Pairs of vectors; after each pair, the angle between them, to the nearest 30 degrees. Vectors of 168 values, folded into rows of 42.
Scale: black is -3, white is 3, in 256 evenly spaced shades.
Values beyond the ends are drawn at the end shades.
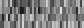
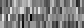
150 degrees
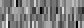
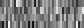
150 degrees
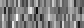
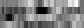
90 degrees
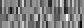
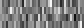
150 degrees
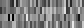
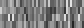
150 degrees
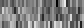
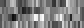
120 degrees
